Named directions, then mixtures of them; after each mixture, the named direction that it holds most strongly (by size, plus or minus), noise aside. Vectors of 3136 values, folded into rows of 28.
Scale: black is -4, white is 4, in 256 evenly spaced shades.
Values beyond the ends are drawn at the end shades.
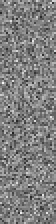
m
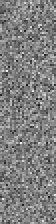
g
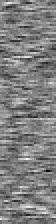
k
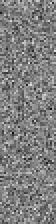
m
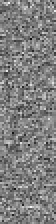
g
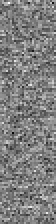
m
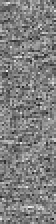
g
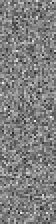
m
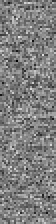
m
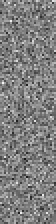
m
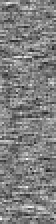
k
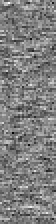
k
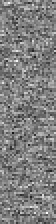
m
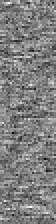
k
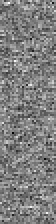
m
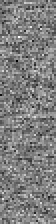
g
